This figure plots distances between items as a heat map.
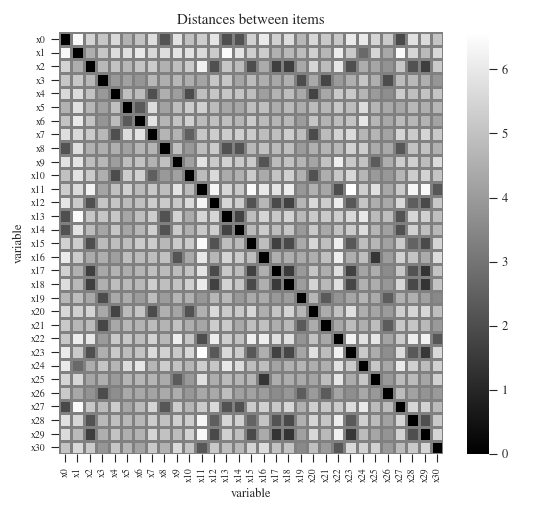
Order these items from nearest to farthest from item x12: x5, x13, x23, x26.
x23, x26, x5, x13
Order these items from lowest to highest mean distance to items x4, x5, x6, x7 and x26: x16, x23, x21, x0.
x21, x16, x23, x0
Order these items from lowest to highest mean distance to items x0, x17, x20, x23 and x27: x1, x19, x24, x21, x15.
x15, x19, x21, x24, x1
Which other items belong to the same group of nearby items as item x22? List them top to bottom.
x11, x30
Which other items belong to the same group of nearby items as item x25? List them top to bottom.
x9, x16
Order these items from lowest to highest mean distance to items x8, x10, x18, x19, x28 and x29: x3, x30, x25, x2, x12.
x2, x12, x3, x25, x30
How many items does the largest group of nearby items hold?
8
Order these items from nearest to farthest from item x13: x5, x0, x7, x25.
x0, x5, x25, x7
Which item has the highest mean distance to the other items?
x1
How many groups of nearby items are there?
8
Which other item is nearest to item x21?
x3
